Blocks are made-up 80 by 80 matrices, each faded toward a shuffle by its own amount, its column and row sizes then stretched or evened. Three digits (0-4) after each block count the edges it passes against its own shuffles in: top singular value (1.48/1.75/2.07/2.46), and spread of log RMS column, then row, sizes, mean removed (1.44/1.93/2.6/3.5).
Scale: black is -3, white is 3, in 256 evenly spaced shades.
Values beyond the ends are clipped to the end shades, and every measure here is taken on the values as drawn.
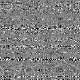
2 1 4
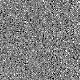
2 2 0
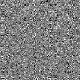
3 2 1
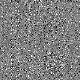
2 2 1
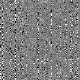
1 4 0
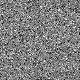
0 0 0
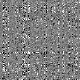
2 4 2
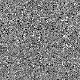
0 1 2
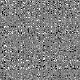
0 3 3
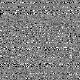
0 1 4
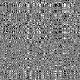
4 2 3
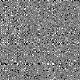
3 2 2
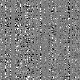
0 4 2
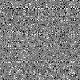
3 0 2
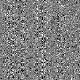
3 3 0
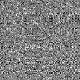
3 0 2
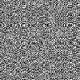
4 1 2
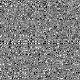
2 1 3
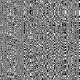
4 4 1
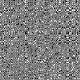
4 2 2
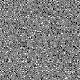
3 0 1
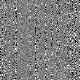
1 4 0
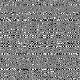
4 0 4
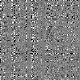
2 4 3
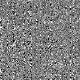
1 3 1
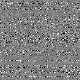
0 1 4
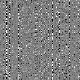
4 4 0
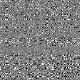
2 1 4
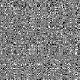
3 2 2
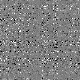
0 2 3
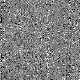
1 3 0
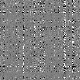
2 4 3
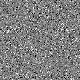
1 0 1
